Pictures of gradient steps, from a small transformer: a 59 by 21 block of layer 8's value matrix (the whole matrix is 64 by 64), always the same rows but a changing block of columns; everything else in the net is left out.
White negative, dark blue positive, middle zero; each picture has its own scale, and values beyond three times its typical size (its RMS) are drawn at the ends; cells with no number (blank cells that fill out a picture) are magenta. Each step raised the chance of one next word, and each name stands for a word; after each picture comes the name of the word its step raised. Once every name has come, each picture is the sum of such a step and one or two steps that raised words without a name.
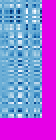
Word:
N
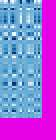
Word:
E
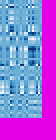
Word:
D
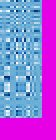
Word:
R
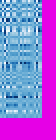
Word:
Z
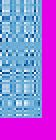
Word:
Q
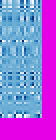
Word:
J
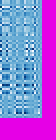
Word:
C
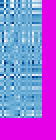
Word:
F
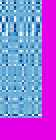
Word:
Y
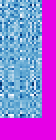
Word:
Z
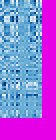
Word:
E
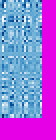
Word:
J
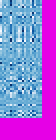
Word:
C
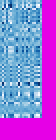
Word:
N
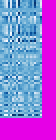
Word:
Y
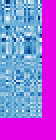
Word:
E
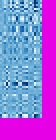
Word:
J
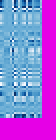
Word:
J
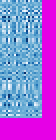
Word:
Q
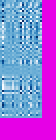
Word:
N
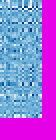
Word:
Z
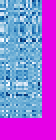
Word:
Z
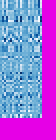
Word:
J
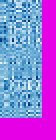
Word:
C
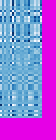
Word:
Y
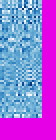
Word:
N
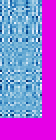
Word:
Q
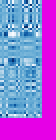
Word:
Y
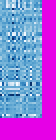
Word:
Y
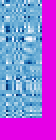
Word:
R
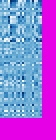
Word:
E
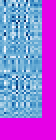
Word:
E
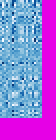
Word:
C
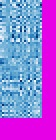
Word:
C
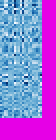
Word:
F
